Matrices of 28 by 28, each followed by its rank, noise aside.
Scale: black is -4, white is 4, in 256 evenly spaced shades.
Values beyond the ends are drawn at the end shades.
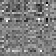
four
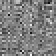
six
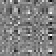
two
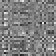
three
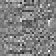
six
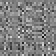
three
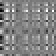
one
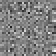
six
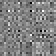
three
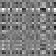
one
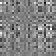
two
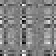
one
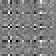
one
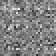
six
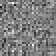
six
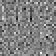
six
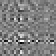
two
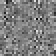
four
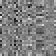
three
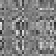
two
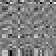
three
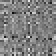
four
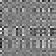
two
